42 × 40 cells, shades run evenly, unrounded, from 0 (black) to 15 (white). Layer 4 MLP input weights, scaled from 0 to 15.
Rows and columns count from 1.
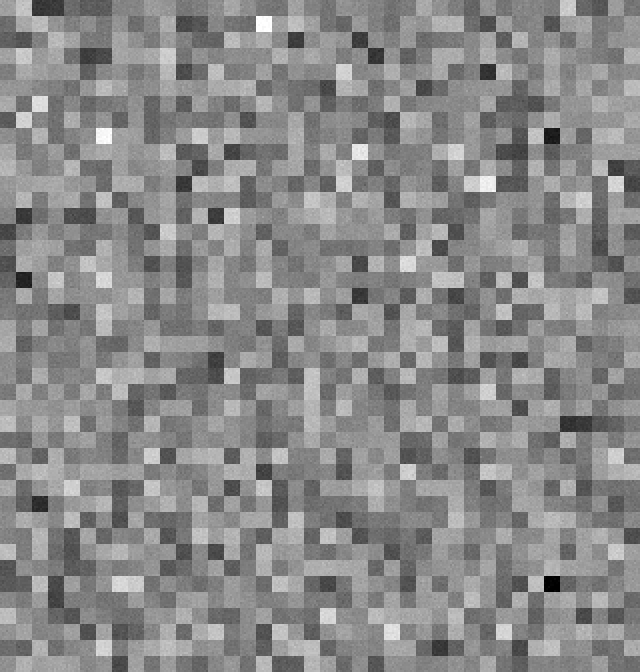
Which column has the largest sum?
7
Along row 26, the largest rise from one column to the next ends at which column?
34
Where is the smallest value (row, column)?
37, 35
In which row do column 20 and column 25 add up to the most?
41
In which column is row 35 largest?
39
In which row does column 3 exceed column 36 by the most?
27
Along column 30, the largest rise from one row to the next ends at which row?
12
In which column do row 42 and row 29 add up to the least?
8
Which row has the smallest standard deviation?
28
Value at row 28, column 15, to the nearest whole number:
9
